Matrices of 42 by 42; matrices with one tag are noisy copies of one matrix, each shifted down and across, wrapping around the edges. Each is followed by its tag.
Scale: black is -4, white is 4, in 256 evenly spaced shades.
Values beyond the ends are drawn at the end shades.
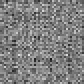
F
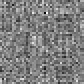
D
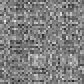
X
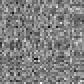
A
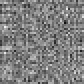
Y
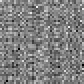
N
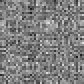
X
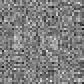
X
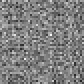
N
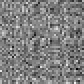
A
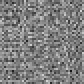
N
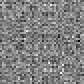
F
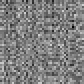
N
